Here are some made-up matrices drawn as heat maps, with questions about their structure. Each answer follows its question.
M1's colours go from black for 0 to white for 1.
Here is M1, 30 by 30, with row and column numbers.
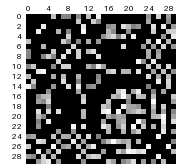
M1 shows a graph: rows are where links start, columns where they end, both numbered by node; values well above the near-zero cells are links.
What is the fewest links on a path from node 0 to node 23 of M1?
4
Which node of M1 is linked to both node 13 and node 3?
node 28
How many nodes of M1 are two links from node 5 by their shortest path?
6
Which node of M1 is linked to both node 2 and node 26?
node 20
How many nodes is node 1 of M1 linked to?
5
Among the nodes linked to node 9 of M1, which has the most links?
node 25
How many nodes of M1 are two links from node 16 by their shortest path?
8
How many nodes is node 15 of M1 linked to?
8
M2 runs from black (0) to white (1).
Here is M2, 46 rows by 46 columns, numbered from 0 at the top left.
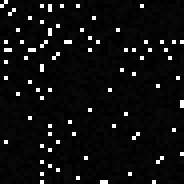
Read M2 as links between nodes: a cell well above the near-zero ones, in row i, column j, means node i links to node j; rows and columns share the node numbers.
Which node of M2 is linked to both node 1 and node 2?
node 12
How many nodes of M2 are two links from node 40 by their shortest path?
10
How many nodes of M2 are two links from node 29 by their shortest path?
3
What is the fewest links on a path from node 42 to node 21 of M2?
7
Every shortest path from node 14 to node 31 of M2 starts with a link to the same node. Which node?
node 35
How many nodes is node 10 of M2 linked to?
10
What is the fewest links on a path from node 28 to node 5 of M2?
5
